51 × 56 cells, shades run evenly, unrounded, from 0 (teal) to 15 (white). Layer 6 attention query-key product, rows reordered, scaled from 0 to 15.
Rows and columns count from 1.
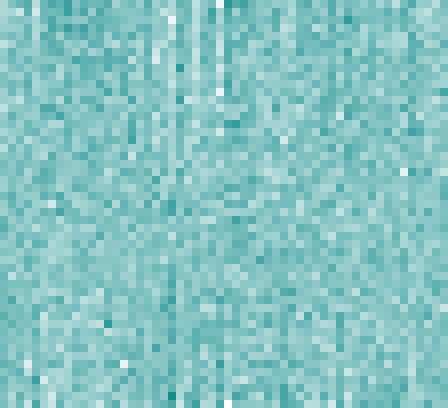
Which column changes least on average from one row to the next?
19
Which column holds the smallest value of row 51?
25
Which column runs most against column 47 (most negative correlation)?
21
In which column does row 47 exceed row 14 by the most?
44
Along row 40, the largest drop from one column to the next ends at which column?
39
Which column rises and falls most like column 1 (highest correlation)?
28
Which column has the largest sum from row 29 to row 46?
9
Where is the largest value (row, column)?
51, 29
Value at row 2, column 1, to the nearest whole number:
10
